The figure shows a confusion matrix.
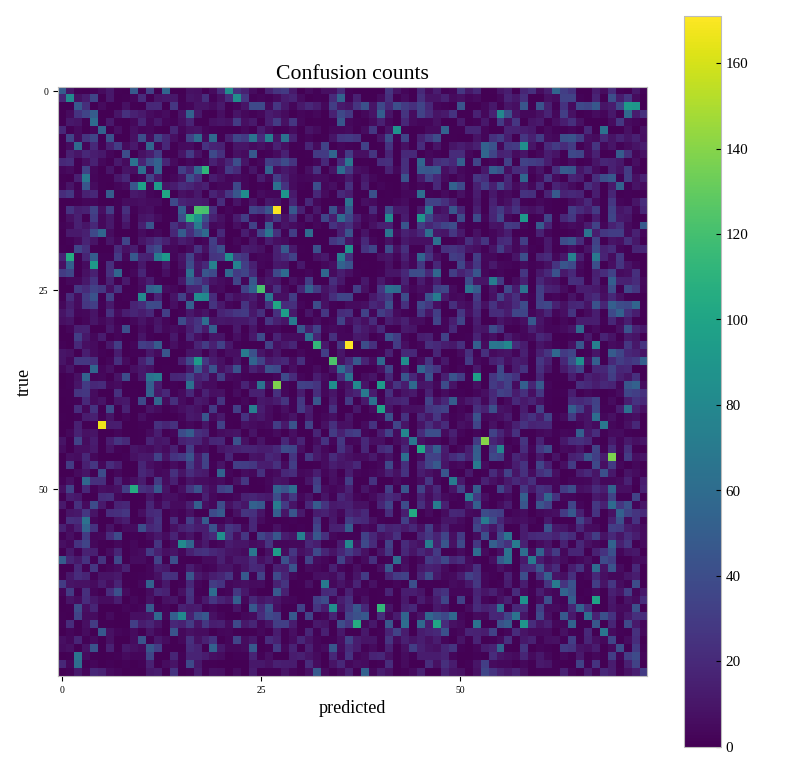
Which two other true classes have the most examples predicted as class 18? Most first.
15, 10
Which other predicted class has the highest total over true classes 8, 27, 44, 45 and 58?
53
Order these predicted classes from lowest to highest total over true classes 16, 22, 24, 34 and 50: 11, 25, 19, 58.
25, 11, 19, 58
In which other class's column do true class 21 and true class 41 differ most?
1
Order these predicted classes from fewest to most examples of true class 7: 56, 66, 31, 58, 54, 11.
66, 31, 56, 54, 11, 58
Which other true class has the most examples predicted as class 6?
13
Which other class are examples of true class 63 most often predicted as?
19
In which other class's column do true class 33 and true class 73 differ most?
23
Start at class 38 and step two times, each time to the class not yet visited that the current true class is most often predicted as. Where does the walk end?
3
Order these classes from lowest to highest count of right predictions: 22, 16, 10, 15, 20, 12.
20, 15, 10, 22, 12, 16
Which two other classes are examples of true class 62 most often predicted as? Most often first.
33, 11
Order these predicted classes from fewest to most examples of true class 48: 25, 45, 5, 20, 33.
33, 45, 25, 5, 20
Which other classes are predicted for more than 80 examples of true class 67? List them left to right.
37, 47, 58
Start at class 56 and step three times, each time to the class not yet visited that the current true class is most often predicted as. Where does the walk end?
52
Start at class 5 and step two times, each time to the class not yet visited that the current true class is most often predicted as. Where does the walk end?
68
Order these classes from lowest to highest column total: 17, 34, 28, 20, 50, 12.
50, 20, 34, 28, 12, 17
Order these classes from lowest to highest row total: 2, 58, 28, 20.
20, 28, 58, 2
